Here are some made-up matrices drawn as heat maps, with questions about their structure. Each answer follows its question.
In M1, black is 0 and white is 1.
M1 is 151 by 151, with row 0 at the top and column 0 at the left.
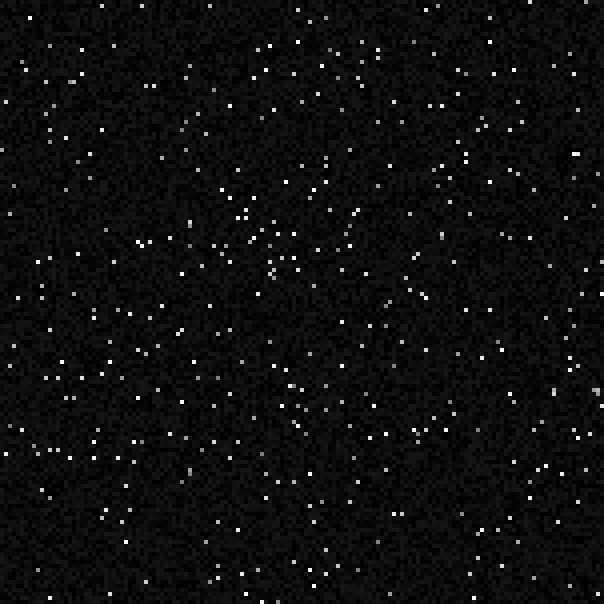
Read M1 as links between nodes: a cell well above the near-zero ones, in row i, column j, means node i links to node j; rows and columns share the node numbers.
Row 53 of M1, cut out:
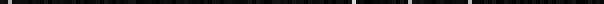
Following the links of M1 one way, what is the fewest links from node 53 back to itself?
5
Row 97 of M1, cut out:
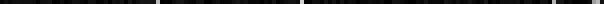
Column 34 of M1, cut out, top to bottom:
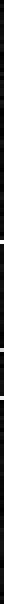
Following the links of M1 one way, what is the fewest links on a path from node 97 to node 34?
4
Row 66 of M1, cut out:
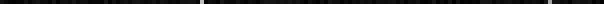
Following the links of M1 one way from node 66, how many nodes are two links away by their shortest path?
2
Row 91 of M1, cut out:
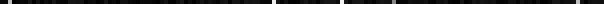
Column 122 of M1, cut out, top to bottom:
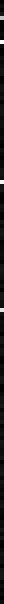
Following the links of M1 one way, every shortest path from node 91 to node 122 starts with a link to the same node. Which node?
node 68
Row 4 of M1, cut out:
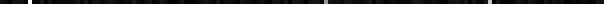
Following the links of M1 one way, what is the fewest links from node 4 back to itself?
4
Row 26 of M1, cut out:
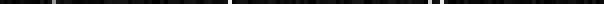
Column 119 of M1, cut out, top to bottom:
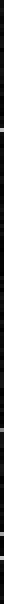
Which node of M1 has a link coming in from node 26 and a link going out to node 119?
node 107
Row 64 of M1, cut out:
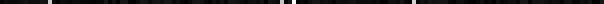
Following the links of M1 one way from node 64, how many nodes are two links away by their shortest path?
8
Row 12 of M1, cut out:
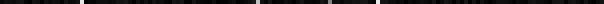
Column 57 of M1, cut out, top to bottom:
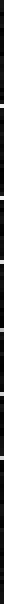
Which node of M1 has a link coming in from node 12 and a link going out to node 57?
node 82
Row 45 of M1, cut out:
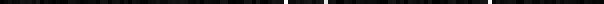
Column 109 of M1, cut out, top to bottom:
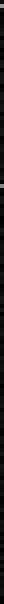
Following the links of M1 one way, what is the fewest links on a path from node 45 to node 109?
6
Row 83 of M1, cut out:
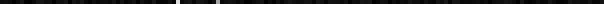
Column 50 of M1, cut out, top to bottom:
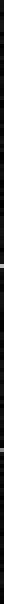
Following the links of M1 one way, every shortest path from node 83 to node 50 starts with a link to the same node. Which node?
node 44
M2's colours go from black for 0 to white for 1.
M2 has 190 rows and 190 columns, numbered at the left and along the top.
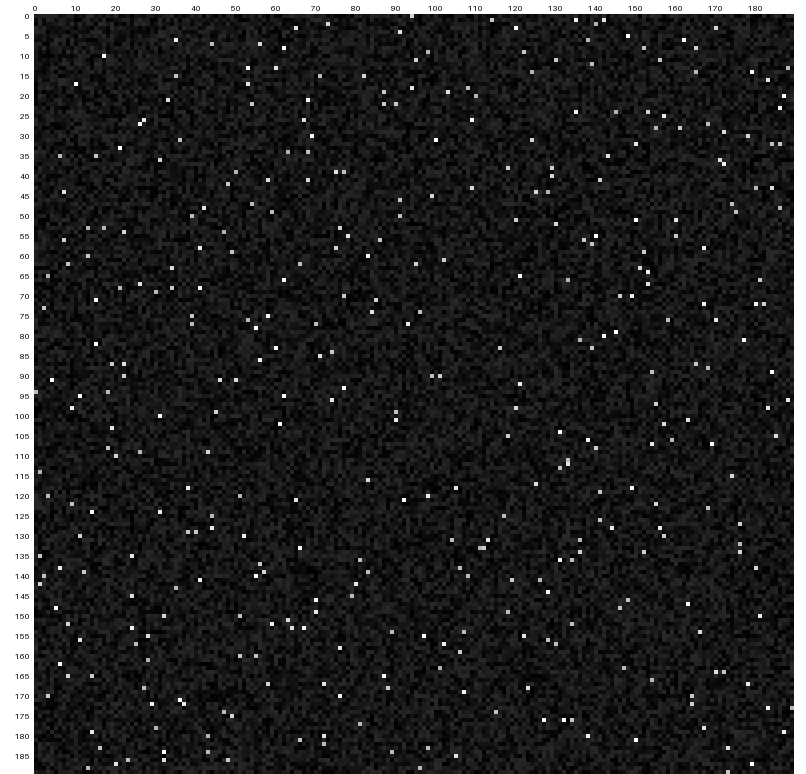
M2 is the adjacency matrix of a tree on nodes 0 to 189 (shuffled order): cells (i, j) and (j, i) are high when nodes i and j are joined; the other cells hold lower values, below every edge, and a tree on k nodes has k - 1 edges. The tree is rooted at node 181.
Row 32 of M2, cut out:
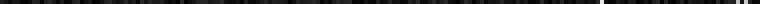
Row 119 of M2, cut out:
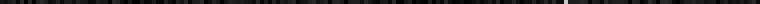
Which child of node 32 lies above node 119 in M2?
184
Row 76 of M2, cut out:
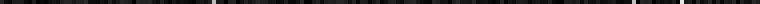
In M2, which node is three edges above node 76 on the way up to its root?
120
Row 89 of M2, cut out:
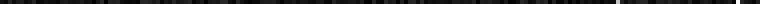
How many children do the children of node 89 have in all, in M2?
2
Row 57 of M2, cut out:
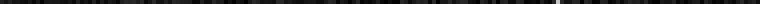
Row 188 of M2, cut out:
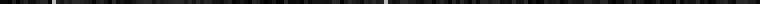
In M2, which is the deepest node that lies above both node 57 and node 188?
13
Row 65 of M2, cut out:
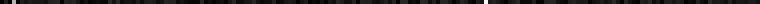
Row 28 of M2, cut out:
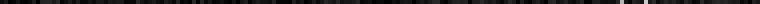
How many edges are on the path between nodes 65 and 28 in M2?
7
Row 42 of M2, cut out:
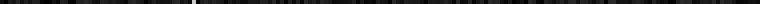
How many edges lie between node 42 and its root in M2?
5
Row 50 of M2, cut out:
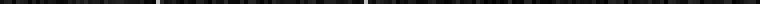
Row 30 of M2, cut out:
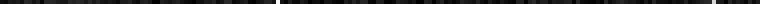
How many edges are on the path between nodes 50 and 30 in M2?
6
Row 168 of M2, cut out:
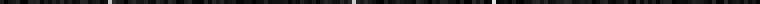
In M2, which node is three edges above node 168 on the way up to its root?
109
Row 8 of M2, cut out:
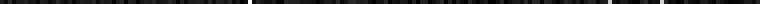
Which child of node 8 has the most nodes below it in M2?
165
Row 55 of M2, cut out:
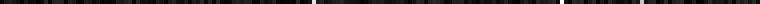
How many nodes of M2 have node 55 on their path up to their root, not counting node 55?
8
